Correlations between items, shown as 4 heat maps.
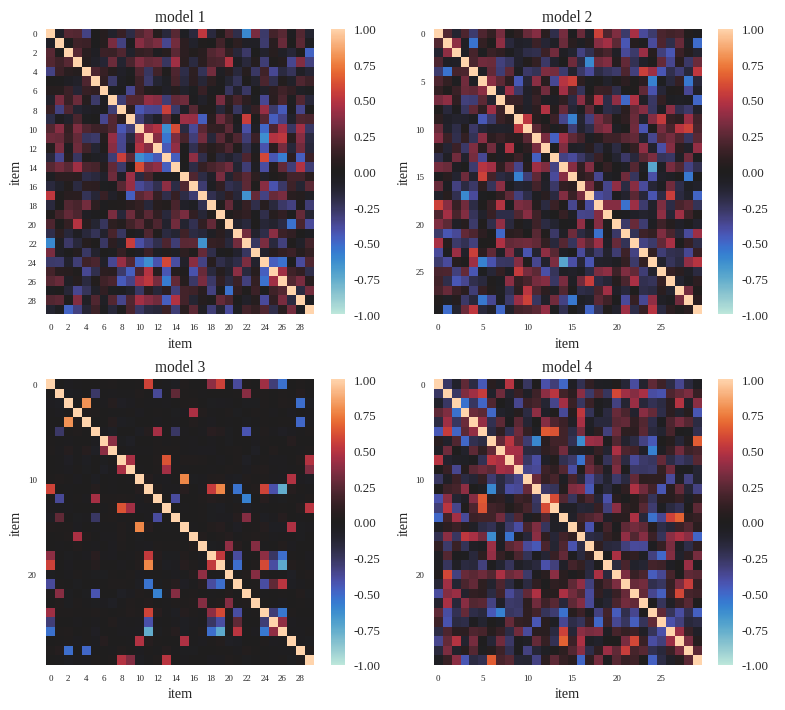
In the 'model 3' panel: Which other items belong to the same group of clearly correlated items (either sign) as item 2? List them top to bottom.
4, 28
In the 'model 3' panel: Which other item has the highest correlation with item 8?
13
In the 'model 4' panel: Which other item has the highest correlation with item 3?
16
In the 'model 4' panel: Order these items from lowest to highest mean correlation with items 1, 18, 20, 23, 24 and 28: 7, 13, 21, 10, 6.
10, 6, 7, 13, 21
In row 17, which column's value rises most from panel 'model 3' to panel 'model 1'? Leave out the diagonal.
0
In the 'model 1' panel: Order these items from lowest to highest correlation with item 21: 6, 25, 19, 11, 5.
5, 6, 19, 11, 25
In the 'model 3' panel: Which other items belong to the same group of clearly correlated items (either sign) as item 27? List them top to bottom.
10, 15
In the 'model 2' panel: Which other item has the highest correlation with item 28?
10
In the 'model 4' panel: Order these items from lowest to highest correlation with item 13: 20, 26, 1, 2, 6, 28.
2, 26, 28, 6, 20, 1
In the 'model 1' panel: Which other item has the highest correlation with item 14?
10
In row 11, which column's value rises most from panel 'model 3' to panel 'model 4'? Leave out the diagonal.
26
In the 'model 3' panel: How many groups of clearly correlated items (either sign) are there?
8
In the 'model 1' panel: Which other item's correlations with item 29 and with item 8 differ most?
2
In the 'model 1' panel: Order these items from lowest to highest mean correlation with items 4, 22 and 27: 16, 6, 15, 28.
28, 6, 15, 16
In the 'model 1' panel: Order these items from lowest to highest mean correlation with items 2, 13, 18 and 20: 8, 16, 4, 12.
12, 16, 4, 8
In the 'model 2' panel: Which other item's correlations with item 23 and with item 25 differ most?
4
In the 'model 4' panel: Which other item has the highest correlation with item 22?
27
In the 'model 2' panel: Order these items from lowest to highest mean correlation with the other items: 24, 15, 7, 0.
24, 15, 7, 0
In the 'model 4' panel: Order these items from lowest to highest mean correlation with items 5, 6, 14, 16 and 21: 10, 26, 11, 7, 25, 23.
25, 10, 11, 23, 7, 26
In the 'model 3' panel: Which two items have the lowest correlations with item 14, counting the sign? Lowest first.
12, 5
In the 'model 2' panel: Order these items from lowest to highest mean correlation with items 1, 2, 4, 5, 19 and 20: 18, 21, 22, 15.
21, 22, 15, 18
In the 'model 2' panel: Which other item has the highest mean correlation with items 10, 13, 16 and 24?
28
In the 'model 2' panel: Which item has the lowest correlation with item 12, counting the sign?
25
